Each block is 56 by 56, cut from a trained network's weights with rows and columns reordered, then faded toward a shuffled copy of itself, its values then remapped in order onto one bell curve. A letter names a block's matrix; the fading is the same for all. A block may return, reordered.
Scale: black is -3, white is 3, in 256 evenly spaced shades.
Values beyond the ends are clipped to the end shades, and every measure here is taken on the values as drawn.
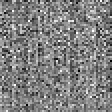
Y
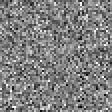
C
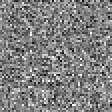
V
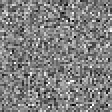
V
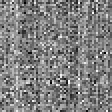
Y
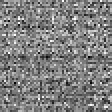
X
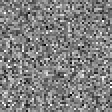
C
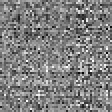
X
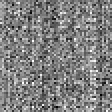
Y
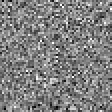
C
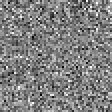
V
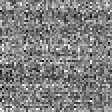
X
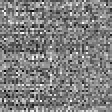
X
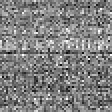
X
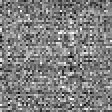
X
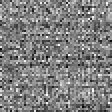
X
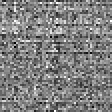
X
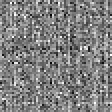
Y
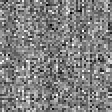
Y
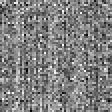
Y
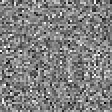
C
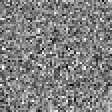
V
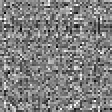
X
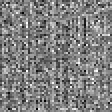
Y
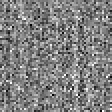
Y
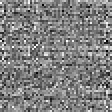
X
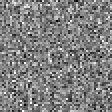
C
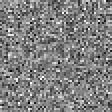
V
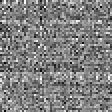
X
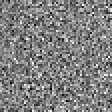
C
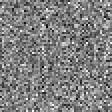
C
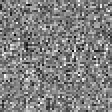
V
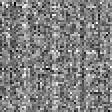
Y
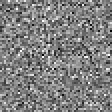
V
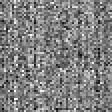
Y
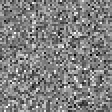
C
